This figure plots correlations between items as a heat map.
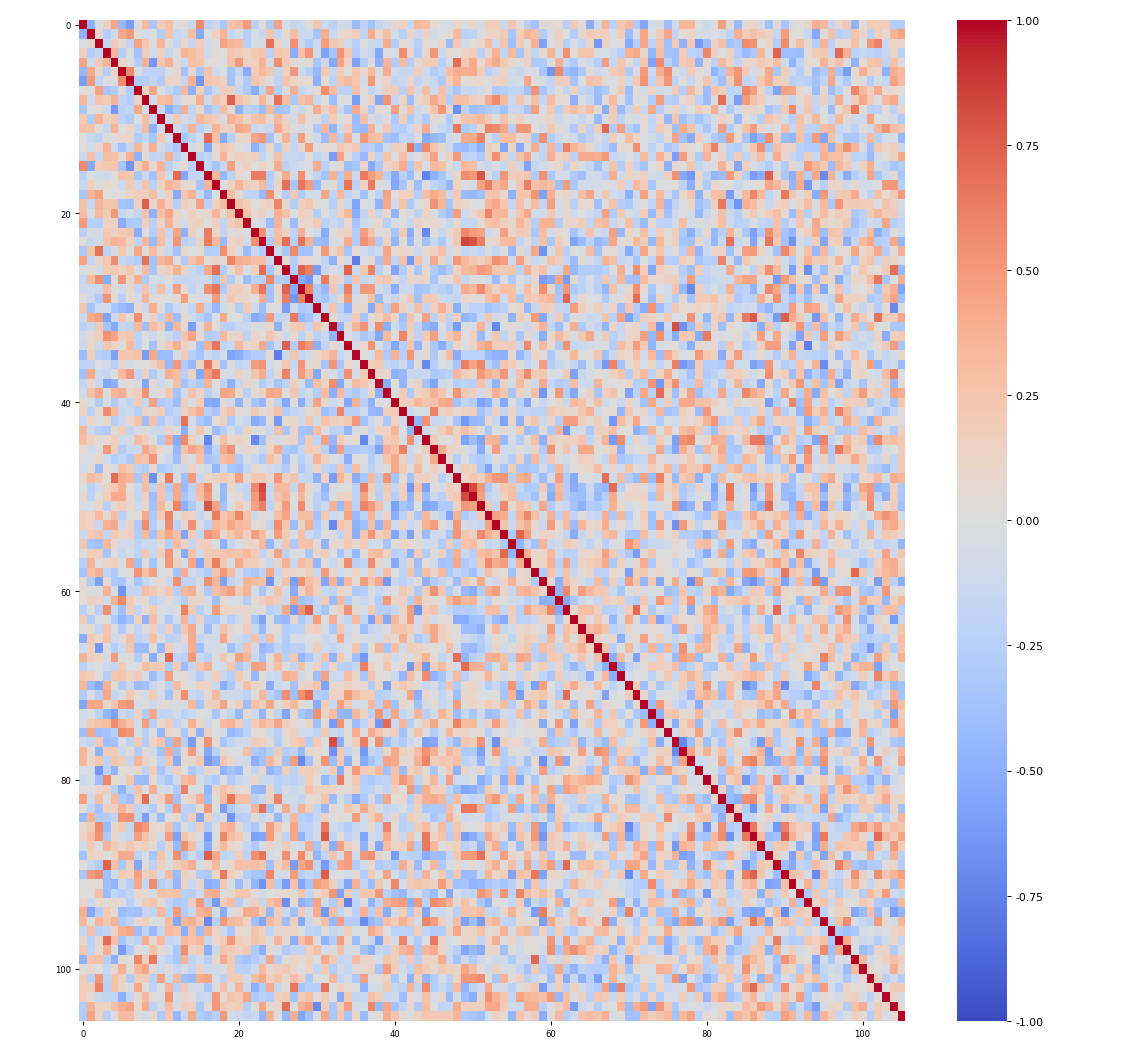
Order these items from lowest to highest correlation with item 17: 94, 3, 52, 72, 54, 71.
94, 3, 72, 71, 54, 52
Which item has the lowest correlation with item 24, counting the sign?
59
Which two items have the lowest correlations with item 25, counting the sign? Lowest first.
35, 42
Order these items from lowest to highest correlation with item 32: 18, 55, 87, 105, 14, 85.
14, 87, 105, 18, 85, 55
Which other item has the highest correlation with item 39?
74
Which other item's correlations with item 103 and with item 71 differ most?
56
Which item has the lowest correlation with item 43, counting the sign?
62
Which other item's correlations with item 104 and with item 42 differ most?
63
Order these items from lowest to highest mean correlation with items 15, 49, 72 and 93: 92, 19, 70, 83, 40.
92, 70, 40, 83, 19
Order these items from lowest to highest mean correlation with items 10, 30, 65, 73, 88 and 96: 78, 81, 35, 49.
78, 81, 35, 49
